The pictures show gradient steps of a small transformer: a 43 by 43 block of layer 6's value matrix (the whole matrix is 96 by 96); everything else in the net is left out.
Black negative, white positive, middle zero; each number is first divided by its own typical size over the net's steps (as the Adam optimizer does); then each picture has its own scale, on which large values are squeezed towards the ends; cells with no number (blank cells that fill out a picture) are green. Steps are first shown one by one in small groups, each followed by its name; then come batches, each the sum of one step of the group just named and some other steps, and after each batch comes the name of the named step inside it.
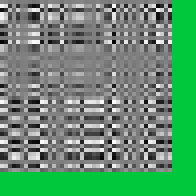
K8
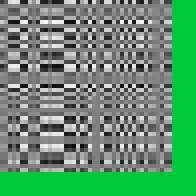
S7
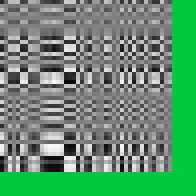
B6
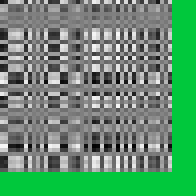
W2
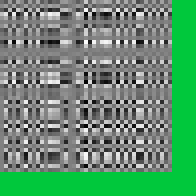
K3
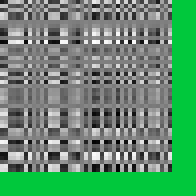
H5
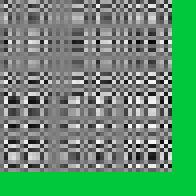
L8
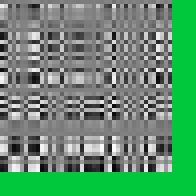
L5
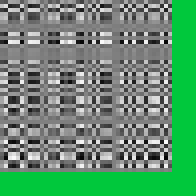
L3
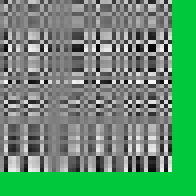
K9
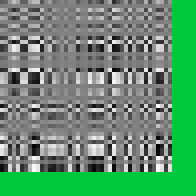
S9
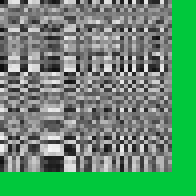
B6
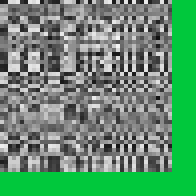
W2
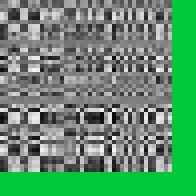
L5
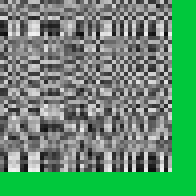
K9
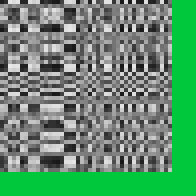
S7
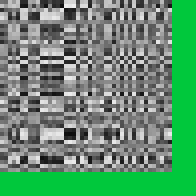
K8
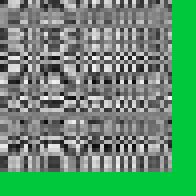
W2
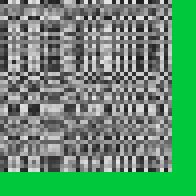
W2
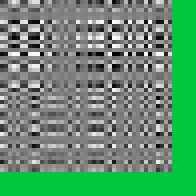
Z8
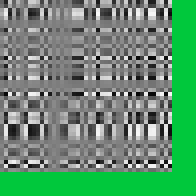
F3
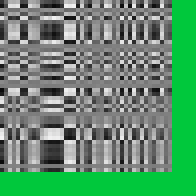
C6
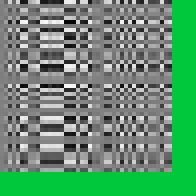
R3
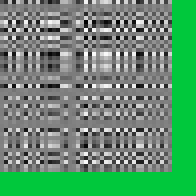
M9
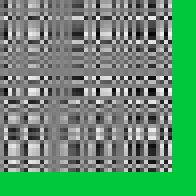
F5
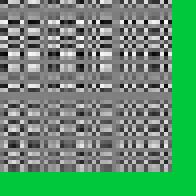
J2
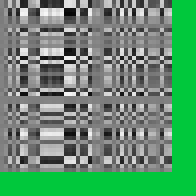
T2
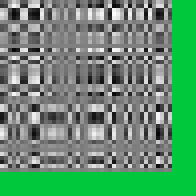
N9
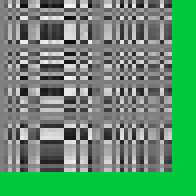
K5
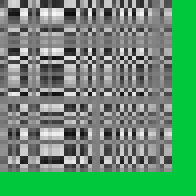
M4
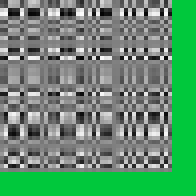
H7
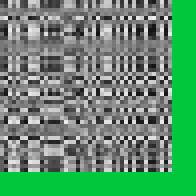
F5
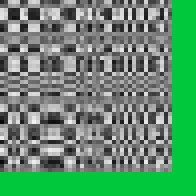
H7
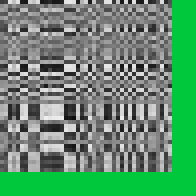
R3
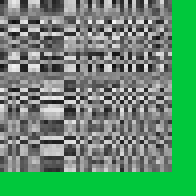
Z8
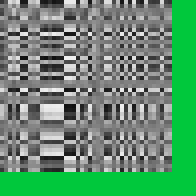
T2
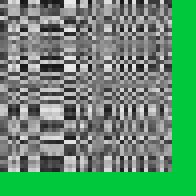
R3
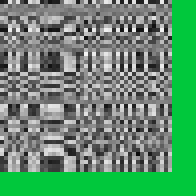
M9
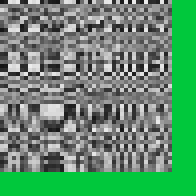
J2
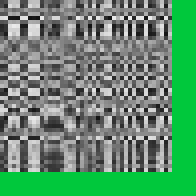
F5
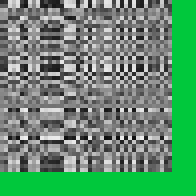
K5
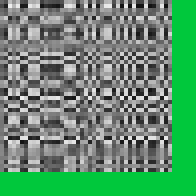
F5
